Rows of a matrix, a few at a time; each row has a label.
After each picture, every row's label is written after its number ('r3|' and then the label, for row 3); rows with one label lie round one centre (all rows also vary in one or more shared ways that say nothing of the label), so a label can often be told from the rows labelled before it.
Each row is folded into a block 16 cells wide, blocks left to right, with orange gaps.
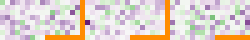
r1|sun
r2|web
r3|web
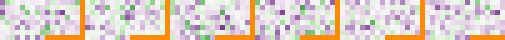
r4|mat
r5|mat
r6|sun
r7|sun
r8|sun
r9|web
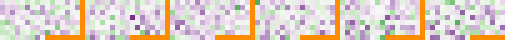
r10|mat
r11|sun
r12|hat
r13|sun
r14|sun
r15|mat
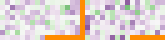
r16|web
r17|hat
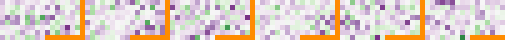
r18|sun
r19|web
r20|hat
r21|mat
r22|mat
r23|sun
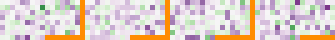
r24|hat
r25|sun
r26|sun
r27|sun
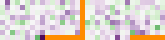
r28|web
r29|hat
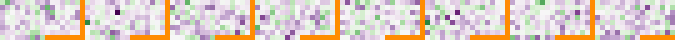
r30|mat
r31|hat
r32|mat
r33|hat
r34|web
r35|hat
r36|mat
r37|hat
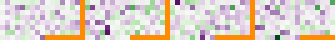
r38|web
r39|sun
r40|web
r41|mat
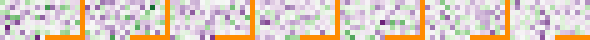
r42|mat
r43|hat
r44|web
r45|sun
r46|web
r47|mat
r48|hat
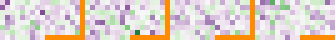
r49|web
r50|sun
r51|hat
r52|web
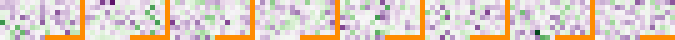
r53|mat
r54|hat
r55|mat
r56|web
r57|mat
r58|mat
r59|sun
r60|web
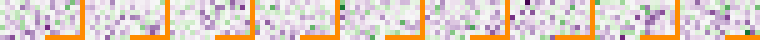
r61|hat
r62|sun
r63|hat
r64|hat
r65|sun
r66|sun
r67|sun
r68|mat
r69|hat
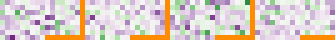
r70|hat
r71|web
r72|mat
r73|web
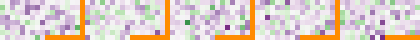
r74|sun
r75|web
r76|web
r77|web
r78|web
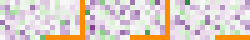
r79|sun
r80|web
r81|web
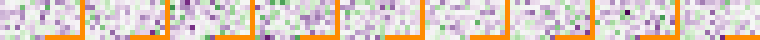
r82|mat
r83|mat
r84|sun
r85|mat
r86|mat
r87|sun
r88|sun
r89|hat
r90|hat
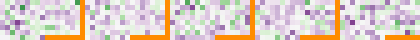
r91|mat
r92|mat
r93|web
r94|web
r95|mat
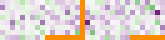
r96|mat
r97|web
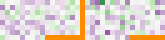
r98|hat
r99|web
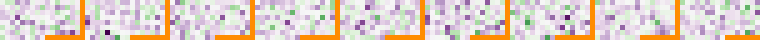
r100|hat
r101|sun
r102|web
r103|hat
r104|web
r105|sun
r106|sun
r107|sun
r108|hat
